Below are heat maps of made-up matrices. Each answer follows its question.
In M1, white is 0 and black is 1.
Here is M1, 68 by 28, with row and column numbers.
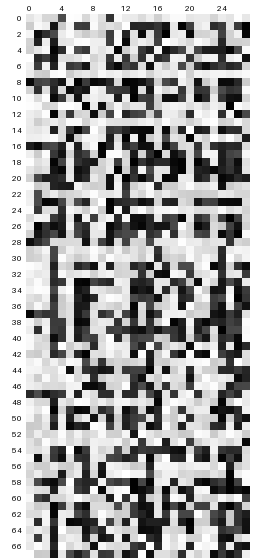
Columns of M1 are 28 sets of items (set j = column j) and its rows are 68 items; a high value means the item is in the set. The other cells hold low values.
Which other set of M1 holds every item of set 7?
15
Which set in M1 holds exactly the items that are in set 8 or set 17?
14
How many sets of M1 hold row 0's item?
2
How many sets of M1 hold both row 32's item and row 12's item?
6
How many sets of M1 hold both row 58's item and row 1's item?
9
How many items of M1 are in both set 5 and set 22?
3
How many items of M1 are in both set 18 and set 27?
1
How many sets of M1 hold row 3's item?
6
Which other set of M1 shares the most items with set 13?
26
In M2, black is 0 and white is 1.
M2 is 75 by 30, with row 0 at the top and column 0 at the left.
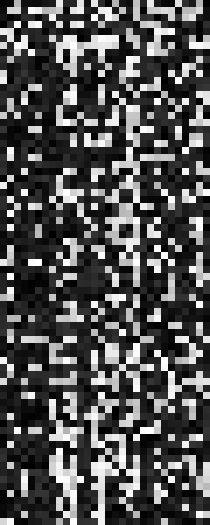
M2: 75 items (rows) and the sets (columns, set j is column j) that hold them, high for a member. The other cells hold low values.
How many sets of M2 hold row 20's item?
10
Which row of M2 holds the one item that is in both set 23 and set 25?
51
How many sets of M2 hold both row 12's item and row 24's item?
3
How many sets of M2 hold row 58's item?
9
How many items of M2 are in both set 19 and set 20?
0
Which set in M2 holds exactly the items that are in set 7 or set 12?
27
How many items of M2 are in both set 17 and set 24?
9
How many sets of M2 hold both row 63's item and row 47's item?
3
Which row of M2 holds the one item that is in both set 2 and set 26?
1
